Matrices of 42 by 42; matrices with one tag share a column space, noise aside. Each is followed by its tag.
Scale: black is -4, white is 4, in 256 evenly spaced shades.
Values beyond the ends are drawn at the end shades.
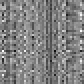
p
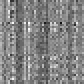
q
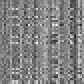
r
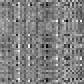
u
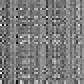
r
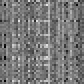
u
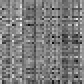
r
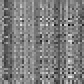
r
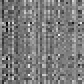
q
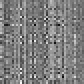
r
